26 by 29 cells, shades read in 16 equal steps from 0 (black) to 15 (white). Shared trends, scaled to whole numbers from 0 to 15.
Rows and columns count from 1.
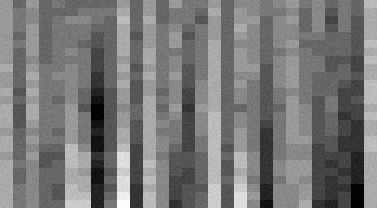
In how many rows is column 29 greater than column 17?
9
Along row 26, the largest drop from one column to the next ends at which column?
11
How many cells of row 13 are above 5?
21
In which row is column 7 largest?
26
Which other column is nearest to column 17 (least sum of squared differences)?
12
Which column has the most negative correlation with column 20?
16
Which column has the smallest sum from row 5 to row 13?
8
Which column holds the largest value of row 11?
29
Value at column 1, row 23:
10
